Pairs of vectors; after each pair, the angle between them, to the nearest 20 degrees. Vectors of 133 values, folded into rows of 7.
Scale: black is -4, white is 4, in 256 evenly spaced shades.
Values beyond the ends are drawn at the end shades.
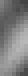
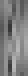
60 degrees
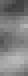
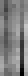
80 degrees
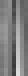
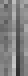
160 degrees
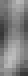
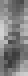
160 degrees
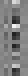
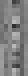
140 degrees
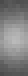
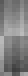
60 degrees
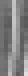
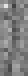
120 degrees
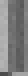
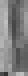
40 degrees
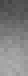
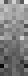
140 degrees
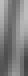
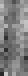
40 degrees
